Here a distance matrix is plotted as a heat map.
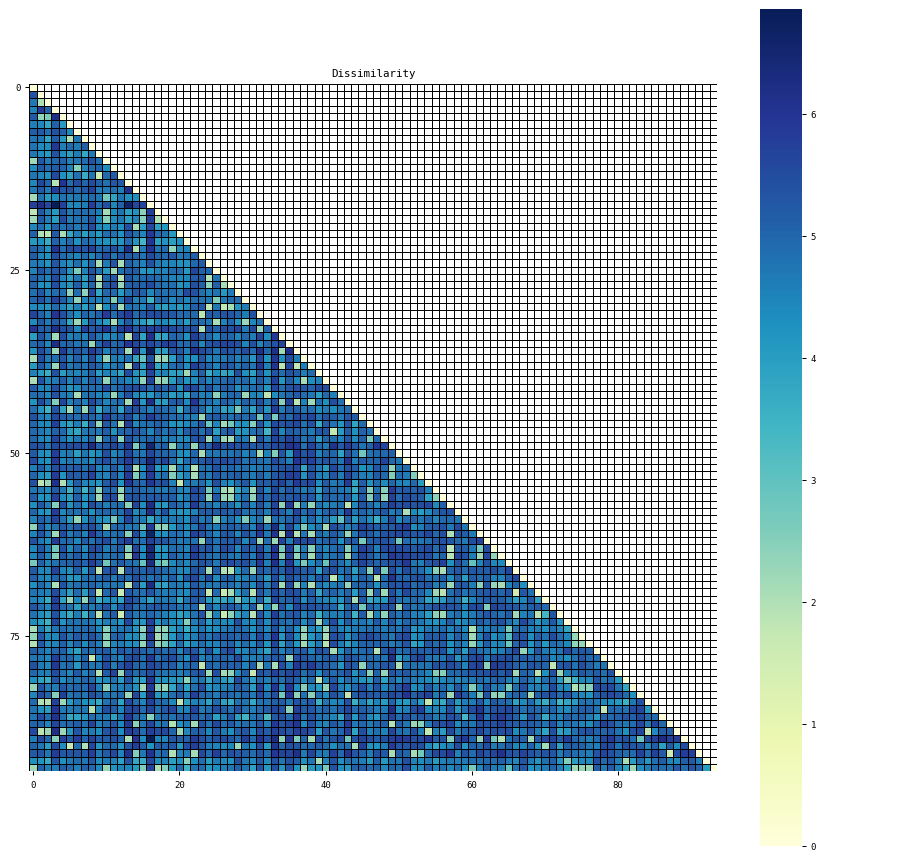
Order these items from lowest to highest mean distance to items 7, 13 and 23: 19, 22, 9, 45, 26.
45, 9, 26, 19, 22
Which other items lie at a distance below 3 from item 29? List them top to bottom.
6, 11, 25, 32, 42, 59
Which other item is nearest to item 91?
87
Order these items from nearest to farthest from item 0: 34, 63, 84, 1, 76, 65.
76, 65, 34, 63, 84, 1
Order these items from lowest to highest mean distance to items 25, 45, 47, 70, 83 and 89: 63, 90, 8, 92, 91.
63, 90, 92, 8, 91
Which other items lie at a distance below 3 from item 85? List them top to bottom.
8, 35, 78
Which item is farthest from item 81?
16
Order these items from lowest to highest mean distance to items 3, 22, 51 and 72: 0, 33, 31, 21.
21, 0, 31, 33
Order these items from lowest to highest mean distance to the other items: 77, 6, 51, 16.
6, 77, 51, 16
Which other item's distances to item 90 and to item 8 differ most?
78
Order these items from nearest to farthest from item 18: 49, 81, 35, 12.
81, 12, 49, 35
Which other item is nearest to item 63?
57
